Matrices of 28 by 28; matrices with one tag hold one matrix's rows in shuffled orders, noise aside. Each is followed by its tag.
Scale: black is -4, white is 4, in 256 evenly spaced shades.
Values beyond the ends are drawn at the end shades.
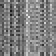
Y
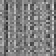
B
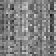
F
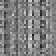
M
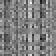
M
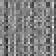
B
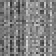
Y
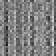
B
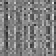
B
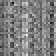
F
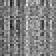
Y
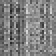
Y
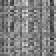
F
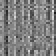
B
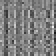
B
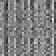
B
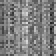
F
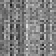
Y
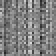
M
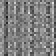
B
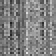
Y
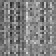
Y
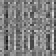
B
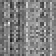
Y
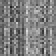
Y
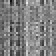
Y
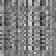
M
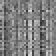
M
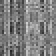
Y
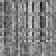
M
